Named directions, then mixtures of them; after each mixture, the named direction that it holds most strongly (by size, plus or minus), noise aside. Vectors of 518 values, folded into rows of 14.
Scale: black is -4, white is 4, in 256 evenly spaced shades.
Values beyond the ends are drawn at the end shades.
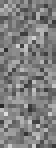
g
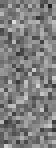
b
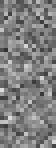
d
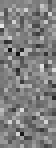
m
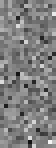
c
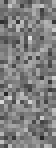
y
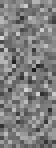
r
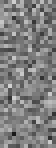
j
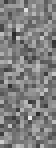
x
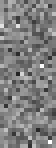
c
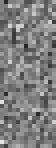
x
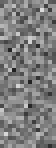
g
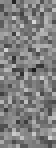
j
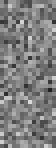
y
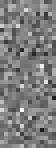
m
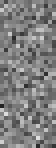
g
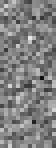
g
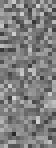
j
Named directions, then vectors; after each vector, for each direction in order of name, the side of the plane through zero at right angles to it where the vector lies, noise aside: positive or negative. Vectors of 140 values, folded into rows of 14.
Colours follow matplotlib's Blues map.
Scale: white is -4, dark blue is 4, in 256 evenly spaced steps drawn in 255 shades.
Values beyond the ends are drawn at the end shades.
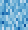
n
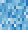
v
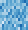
negative, positive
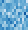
negative, negative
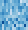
positive, negative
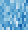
positive, positive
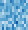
negative, positive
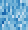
positive, negative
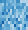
positive, negative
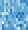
negative, positive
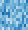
positive, positive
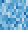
negative, negative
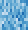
negative, positive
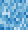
negative, negative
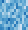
negative, negative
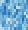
positive, positive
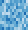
negative, negative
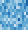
positive, positive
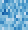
positive, positive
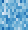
negative, negative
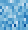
positive, negative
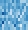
positive, negative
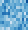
positive, positive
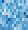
negative, negative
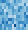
positive, negative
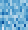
positive, negative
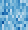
positive, negative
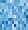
positive, negative
